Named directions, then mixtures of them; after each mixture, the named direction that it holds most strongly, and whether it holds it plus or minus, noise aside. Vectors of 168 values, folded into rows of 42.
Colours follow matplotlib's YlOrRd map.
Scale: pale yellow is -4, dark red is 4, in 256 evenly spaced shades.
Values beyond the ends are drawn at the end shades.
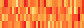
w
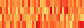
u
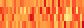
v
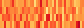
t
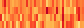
t, minus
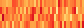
v, plus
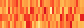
u, minus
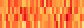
v, minus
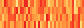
w, plus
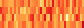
v, plus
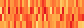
u, minus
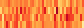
v, minus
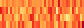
v, plus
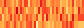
u, minus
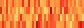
u, plus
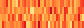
w, plus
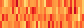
w, minus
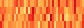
v, plus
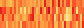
v, plus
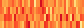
t, plus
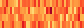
w, plus
